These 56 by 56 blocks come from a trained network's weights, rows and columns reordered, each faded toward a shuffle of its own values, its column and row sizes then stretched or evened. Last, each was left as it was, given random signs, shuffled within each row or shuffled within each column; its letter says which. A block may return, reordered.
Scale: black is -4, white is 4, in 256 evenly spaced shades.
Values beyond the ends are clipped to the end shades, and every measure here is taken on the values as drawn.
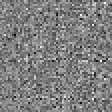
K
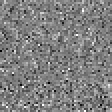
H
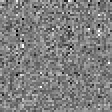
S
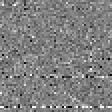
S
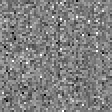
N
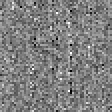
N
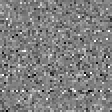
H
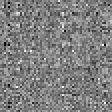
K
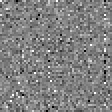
S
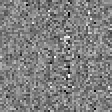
N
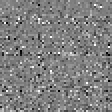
S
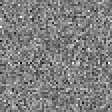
H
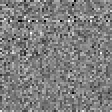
S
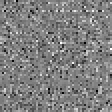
K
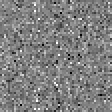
N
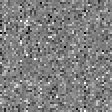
N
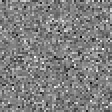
H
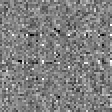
K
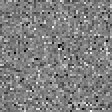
H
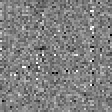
S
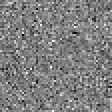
N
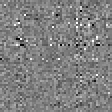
S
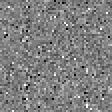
N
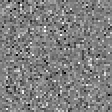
N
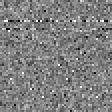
H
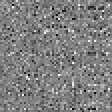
K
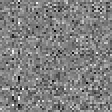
K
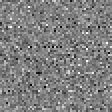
H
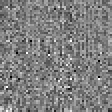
K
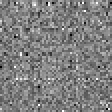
K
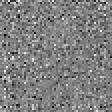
K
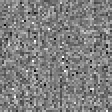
N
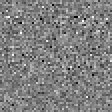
H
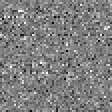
H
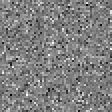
N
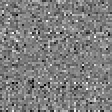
S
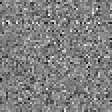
S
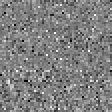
H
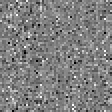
N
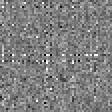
K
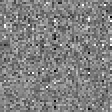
S
